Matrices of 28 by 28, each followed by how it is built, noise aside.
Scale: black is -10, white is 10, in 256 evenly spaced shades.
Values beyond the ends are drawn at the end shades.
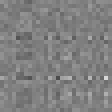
low rank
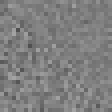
lower triangular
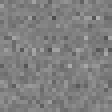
uneven rows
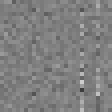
uneven columns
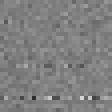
uneven rows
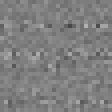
uneven rows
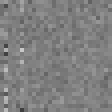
uneven columns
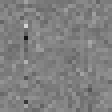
uneven columns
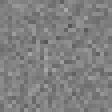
noise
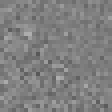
lower triangular
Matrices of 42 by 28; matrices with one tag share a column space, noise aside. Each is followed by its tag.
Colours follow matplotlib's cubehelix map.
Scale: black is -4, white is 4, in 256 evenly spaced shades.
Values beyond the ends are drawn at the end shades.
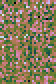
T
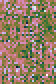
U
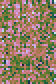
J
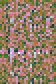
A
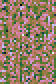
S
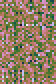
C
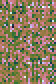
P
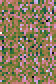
T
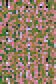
P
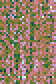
U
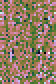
A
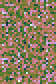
C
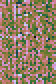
J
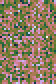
J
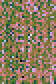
U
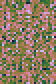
J
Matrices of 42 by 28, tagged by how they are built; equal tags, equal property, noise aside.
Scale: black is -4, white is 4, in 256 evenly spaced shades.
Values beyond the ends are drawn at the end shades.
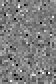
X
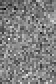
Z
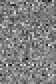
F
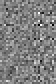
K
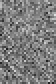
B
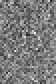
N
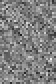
B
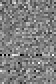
F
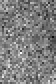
Z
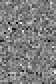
F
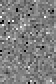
X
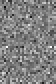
F
